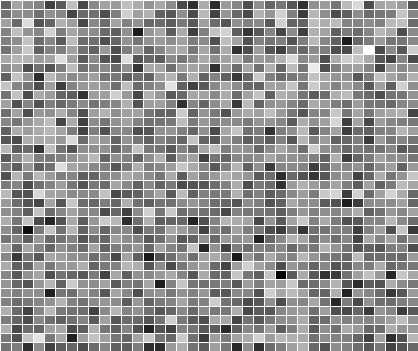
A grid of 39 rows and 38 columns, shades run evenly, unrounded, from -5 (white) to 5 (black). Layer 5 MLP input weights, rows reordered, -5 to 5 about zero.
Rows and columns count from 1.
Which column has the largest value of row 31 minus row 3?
26
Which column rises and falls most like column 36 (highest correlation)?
30
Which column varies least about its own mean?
9
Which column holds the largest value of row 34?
31
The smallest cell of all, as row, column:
6, 34
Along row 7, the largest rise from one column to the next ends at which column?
13
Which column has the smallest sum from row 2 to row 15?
29
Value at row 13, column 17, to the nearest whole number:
-3
